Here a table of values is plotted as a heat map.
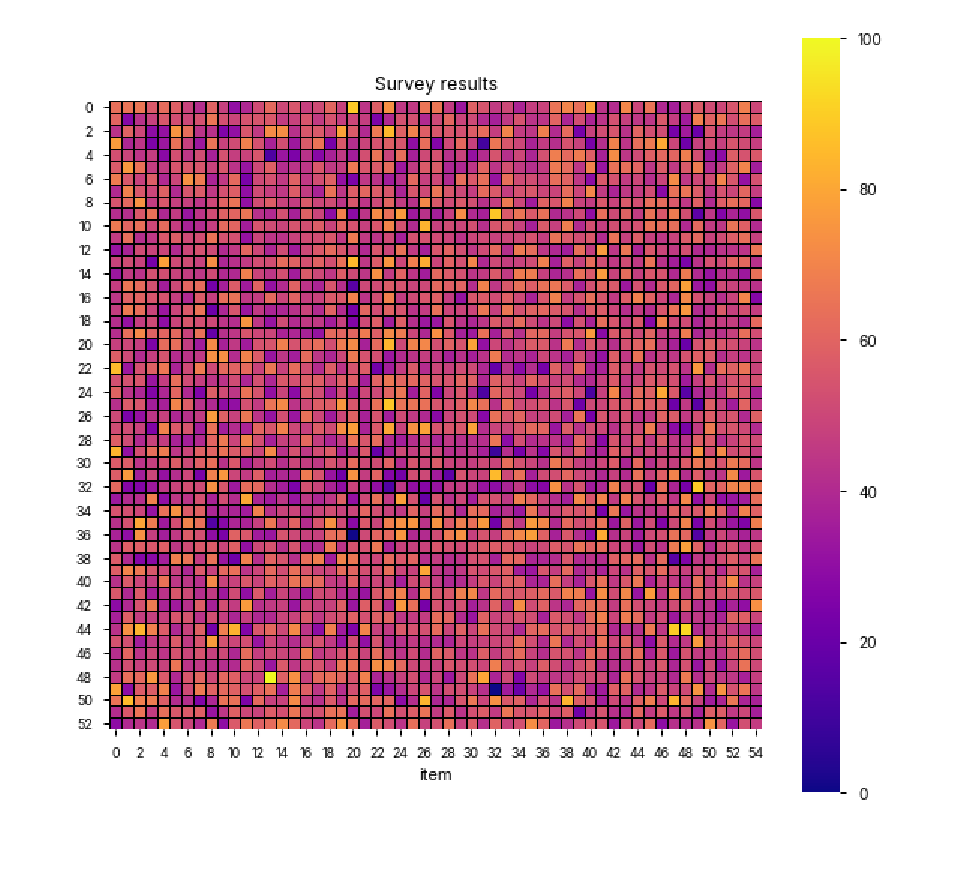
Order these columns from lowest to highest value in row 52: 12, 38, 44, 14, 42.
42, 38, 44, 12, 14
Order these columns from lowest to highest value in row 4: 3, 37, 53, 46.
3, 53, 46, 37
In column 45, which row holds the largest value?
41
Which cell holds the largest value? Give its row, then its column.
48, 13
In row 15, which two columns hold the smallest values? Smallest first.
20, 8
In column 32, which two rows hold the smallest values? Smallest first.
49, 29
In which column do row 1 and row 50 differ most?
1
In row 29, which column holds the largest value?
0
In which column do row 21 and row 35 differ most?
8
